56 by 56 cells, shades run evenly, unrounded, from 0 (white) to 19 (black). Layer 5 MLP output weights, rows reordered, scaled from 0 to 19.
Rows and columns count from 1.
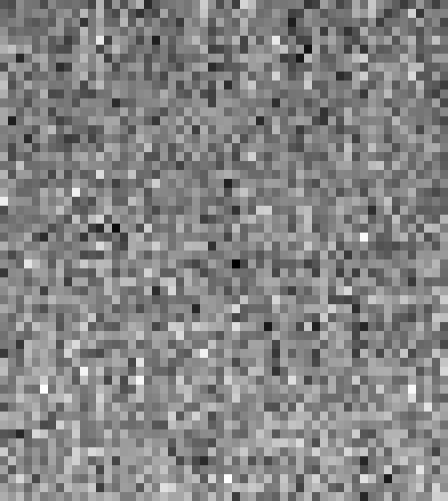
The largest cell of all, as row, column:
30, 30
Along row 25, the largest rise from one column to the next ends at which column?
14
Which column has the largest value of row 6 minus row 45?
39
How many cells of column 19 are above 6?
49
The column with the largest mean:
37
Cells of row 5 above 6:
50
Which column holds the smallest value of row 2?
52
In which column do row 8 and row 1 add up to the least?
26
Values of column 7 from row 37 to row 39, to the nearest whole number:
7 5 6
